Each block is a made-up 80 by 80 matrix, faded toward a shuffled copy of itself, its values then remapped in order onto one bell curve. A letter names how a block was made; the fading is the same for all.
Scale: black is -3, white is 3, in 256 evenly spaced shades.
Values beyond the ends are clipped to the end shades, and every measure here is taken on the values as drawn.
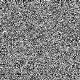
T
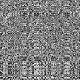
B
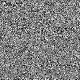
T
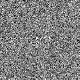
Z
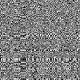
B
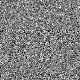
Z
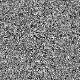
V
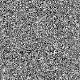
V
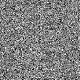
Z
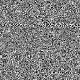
Z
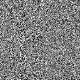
V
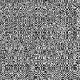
B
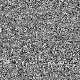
T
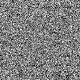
Z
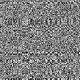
B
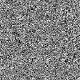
Z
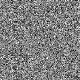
Z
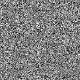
V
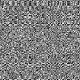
B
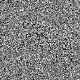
V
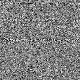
T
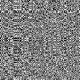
B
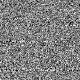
T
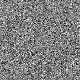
Z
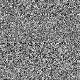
T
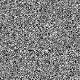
Z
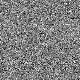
T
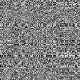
B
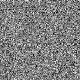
Z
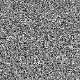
V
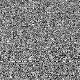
T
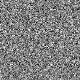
T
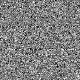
T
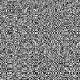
B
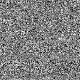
T
